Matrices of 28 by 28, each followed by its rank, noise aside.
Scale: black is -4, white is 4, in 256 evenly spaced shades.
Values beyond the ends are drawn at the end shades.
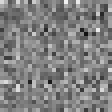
five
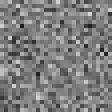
seven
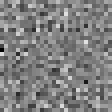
eight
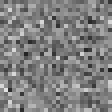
eight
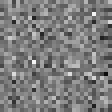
six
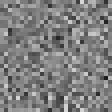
seven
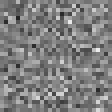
seven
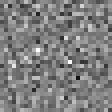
seven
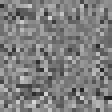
seven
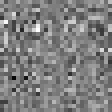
five
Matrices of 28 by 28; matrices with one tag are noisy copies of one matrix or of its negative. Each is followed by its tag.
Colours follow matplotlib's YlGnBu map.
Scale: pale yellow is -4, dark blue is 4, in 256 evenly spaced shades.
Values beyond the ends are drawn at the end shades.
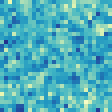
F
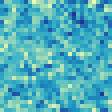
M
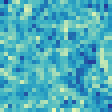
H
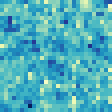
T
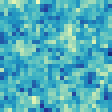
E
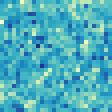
F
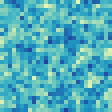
E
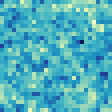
F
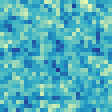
T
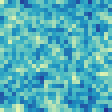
F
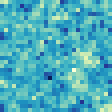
H
